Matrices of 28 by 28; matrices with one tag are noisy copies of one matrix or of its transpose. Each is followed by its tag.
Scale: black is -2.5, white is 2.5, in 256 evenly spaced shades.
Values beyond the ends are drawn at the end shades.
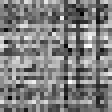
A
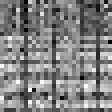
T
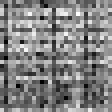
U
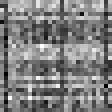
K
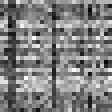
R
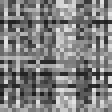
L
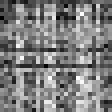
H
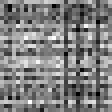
A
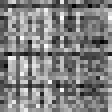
U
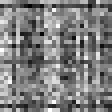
K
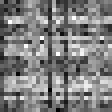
H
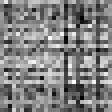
A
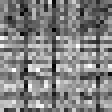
T
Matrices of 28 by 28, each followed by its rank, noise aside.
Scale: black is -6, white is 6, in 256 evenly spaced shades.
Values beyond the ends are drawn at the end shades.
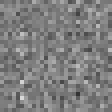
five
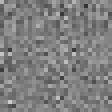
four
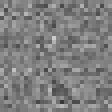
five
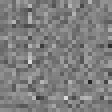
six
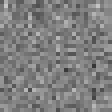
six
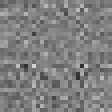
four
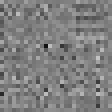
five
